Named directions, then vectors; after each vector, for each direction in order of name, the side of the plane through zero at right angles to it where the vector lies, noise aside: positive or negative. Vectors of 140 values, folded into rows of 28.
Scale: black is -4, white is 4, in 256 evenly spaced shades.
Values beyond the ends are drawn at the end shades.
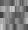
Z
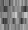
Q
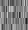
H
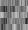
positive, positive, negative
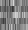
negative, positive, negative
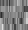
negative, positive, positive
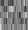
positive, positive, positive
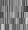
negative, positive, positive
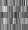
negative, negative, positive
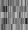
positive, positive, negative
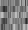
positive, positive, negative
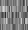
negative, negative, positive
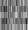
positive, positive, negative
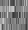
positive, negative, positive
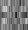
negative, negative, positive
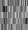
positive, positive, negative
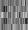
positive, positive, negative
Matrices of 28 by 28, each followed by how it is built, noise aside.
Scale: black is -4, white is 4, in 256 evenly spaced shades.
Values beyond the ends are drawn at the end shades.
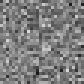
blocks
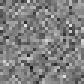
Hankel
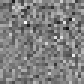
upper triangular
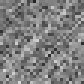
Hankel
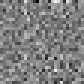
low rank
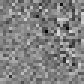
upper triangular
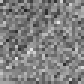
Hankel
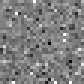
sparse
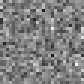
low rank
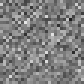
Hankel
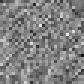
Hankel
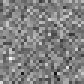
Hankel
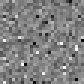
sparse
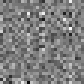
low rank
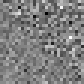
upper triangular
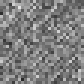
Hankel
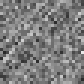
Hankel
